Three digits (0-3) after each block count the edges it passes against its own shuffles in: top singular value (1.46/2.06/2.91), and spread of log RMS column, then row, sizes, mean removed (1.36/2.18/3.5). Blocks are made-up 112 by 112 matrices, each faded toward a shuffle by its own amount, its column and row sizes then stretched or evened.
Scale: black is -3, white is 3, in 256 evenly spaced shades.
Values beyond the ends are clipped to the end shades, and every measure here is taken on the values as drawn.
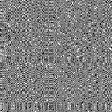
3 2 0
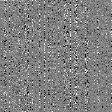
1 3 1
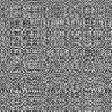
3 2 2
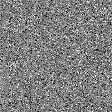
0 1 0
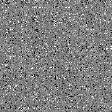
0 2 2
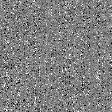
0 2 0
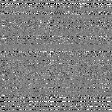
2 1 3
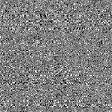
2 1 2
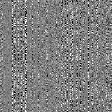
2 3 0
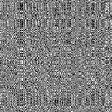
3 2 0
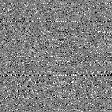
2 0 2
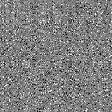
2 0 1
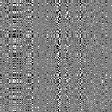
3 3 2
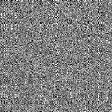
2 2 1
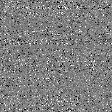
0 1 2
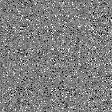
1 1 1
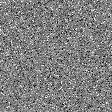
0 0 0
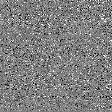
0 1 2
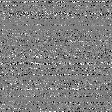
1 0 3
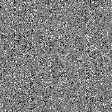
0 2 1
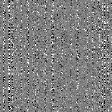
2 3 1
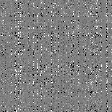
0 3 2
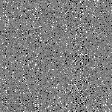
1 2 1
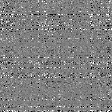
0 2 3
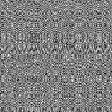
3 1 1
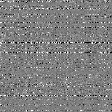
2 1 3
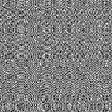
3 0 1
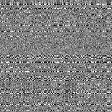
3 0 3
